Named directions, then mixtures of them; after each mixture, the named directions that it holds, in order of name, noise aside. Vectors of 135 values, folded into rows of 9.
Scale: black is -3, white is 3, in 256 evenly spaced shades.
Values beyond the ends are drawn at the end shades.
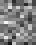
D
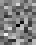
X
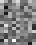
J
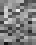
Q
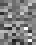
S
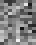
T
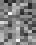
T.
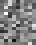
J, T.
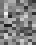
J, Q, S.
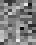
T.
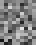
D, J, X.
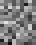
D, J.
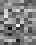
Q, X.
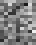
T.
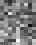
T, X.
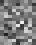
X.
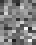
J, S, X.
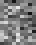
D, T.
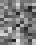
T, X.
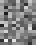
D, J.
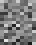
J, Q, S.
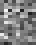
D, Q, T.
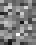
D, S, X.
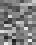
D, Q, S.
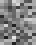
D, J, Q.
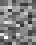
D, Q.
